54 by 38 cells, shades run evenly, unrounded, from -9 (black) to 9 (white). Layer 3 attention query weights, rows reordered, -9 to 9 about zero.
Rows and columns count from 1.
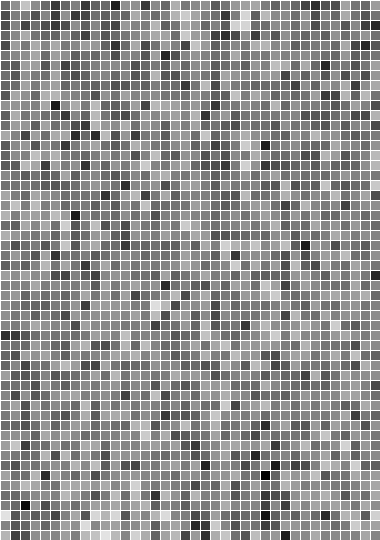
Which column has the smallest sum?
22
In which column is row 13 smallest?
9
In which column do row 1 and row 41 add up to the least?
12
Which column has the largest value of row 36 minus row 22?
8
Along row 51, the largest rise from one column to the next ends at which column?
4
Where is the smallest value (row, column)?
48, 27
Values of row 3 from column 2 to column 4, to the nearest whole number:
0 -4 -1
